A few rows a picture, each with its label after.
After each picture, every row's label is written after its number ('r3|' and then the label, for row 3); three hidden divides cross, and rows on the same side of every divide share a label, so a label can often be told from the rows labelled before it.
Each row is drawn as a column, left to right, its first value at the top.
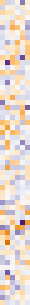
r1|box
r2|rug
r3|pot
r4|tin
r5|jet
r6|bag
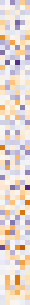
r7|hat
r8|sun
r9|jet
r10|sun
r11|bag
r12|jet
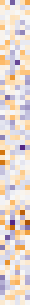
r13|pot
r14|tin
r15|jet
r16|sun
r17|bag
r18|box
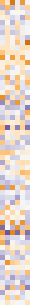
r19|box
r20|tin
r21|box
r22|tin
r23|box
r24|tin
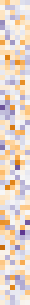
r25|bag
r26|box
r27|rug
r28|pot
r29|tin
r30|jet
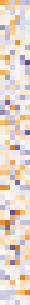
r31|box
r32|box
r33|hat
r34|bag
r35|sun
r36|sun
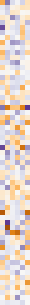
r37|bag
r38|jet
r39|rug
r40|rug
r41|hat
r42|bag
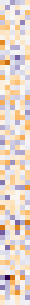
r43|tin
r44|pot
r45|sun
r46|jet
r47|sun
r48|box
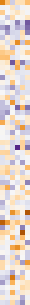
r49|box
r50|box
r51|sun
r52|bag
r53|rug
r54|bag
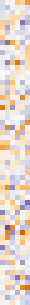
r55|hat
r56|rug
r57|tin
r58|pot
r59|rug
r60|box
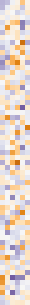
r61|sun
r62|jet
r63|pot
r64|pot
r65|bag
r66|rug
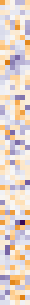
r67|box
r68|pot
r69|sun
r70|jet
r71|jet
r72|bag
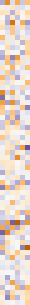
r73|jet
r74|box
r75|jet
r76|box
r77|hat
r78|bag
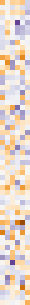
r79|box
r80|pot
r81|rug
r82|bag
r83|box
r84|sun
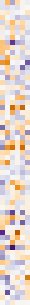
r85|tin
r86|pot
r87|hat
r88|rug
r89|hat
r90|sun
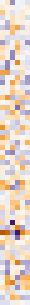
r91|rug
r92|rug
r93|jet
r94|tin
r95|rug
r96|rug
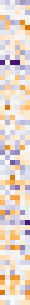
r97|sun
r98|hat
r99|sun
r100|sun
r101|hat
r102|jet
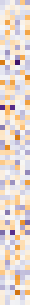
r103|tin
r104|hat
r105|tin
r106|sun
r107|box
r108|jet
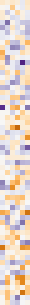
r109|bag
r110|sun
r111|rug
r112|rug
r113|sun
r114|bag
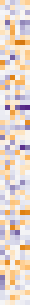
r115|pot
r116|bag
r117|jet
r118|tin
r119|bag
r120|bag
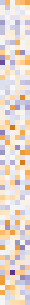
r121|sun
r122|box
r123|rug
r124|bag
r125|pot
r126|box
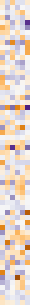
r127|tin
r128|hat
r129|bag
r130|rug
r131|rug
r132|bag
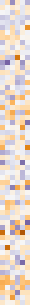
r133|rug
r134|sun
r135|jet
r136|box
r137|rug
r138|jet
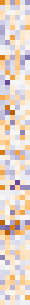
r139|box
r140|rug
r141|jet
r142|box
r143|sun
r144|jet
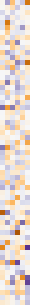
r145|bag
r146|hat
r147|tin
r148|rug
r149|sun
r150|pot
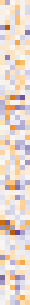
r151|box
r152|jet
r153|rug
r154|tin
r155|tin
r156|bag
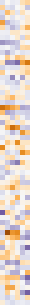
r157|hat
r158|rug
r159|rug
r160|rug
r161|pot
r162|pot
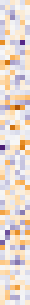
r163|bag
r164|tin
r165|rug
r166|rug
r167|hat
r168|box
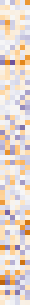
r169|sun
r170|pot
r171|sun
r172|pot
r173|tin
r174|box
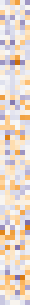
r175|rug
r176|sun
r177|rug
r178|pot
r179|sun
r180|jet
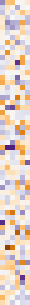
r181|jet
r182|bag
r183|bag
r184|rug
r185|pot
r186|rug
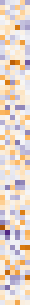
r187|jet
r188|tin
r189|pot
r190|tin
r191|bag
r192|sun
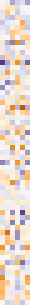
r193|sun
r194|rug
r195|hat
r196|tin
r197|hat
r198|sun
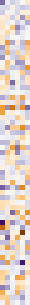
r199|jet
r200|tin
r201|hat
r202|sun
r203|rug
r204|bag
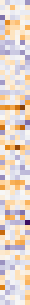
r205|rug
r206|hat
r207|hat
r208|hat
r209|hat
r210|jet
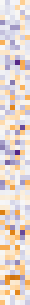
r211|bag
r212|sun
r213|rug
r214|sun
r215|tin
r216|rug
